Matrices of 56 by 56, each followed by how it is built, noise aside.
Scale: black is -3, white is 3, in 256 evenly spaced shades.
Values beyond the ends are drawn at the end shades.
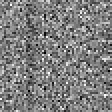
repeating rows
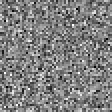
noise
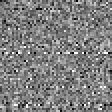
uneven rows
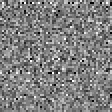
uneven rows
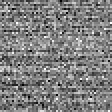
blocks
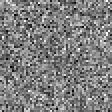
noise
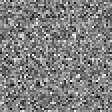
repeating columns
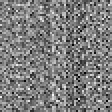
repeating rows
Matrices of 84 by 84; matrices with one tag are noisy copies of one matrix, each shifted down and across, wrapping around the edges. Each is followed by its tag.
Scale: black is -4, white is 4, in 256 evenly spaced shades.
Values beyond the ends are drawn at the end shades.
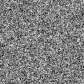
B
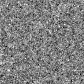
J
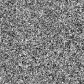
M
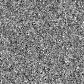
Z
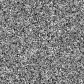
J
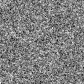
B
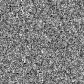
Z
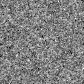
B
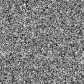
J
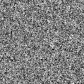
Z
